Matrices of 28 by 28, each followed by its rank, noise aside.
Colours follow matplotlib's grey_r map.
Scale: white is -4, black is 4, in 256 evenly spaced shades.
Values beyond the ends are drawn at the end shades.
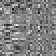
four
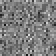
five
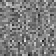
eight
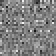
five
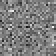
six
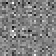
four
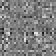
five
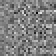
five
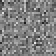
eight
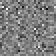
five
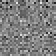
five
